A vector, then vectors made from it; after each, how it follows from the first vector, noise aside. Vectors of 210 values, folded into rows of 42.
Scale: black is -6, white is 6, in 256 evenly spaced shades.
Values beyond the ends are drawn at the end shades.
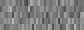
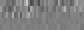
negated, partly zeroed.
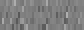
wrapped around, negated, partly zeroed.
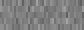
wrapped around, shrunk.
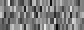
reversed, scaled up.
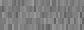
wrapped around, shrunk.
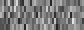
reversed, scaled up.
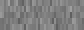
reversed, shrunk.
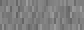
wrapped around, shrunk.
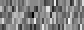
wrapped around, negated, scaled up.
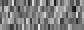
wrapped around, negated, scaled up.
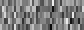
wrapped around, negated, scaled up.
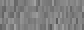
wrapped around, shrunk.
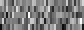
wrapped around, negated, scaled up.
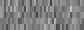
reversed.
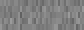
wrapped around, shrunk.
